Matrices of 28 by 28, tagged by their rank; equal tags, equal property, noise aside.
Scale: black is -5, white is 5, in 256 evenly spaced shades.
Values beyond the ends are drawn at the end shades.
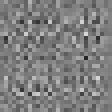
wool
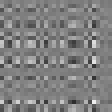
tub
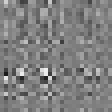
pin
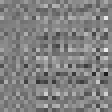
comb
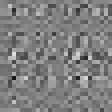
comb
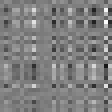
tub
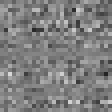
wool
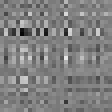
pin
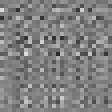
comb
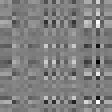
tub
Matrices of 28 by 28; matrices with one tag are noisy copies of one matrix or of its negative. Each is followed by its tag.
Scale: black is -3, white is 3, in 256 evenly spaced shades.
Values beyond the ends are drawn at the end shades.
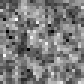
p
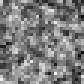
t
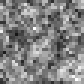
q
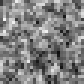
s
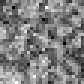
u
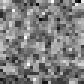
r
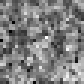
q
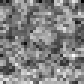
r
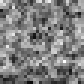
r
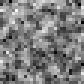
s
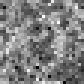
q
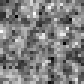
u
